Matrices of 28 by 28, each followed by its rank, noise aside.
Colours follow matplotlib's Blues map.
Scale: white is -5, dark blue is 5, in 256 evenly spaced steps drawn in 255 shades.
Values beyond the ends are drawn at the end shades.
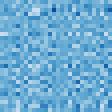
four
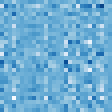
three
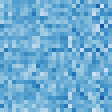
six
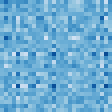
three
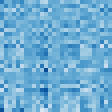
three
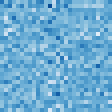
eight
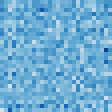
six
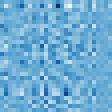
three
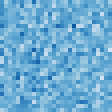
eight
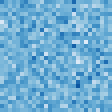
eight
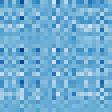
two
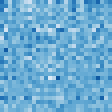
four
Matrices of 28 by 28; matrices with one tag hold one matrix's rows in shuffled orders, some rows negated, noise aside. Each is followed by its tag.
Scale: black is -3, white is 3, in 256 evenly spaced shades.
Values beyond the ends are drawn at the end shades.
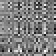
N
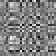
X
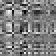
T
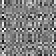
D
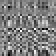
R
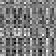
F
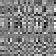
N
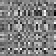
N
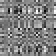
N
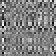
D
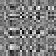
X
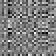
R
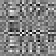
X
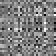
N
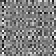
D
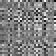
N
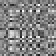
X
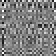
D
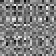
F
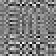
X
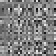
N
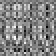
F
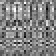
F
